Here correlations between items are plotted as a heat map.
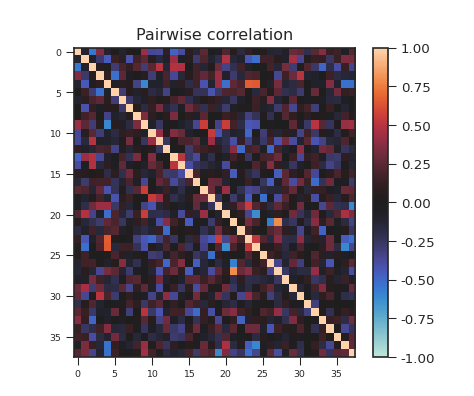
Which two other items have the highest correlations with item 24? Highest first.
4, 23
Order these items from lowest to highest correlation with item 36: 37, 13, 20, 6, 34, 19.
34, 19, 6, 13, 37, 20
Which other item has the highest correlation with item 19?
23
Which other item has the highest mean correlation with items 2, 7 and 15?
11
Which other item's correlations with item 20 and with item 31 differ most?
9
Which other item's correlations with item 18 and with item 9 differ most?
32
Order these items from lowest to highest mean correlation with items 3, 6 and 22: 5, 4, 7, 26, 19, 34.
5, 7, 34, 4, 26, 19
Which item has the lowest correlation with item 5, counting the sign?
3
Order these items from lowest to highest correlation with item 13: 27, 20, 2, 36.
20, 36, 27, 2
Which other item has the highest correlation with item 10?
18
